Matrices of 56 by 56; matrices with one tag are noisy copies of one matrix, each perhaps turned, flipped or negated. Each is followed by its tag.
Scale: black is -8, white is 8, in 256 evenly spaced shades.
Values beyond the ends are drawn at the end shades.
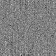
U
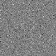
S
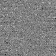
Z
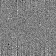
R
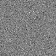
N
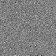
S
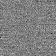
Z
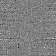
R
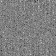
Z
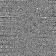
R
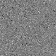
N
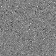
N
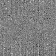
R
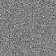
S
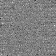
Z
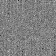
Z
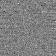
U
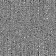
R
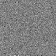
S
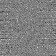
R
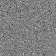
N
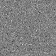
N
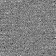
Z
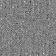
Z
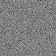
S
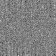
Z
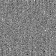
U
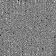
Z
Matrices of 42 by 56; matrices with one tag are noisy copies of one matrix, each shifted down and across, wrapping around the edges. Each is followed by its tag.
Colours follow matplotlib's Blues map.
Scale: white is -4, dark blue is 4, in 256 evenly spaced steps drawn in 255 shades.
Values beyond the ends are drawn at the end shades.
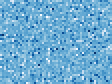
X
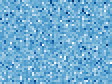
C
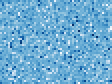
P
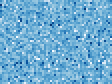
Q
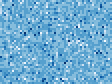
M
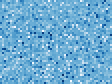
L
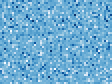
C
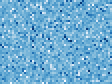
C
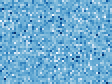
L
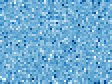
Q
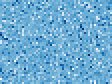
C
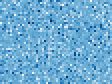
Q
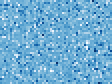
X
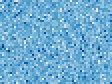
C
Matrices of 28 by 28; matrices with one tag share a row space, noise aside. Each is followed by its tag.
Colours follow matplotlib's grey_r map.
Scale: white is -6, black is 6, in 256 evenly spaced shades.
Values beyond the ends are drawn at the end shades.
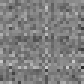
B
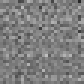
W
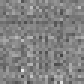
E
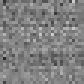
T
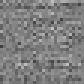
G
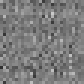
T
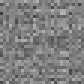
G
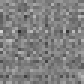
B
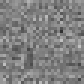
E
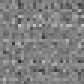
W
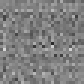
T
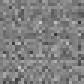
W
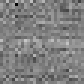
G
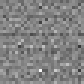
W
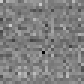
B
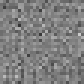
W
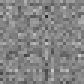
B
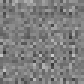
T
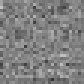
G
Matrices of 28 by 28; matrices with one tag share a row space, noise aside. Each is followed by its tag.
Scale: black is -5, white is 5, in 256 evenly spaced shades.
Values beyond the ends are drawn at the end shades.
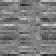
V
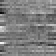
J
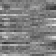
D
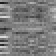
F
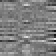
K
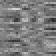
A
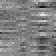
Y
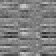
V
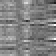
K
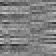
D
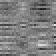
Y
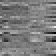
D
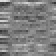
F
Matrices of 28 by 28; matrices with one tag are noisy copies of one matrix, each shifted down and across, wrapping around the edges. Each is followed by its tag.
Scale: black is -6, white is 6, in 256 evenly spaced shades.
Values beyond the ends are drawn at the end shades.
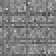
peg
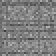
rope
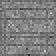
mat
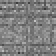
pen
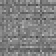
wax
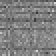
pen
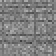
rope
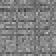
wax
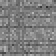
mat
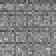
peg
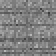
peg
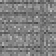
mat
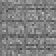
peg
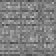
wax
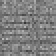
pen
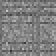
pen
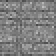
wax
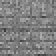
wax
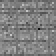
peg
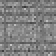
pen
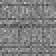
rope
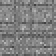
wax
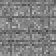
peg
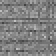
mat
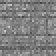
wax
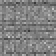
rope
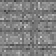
mat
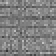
mat
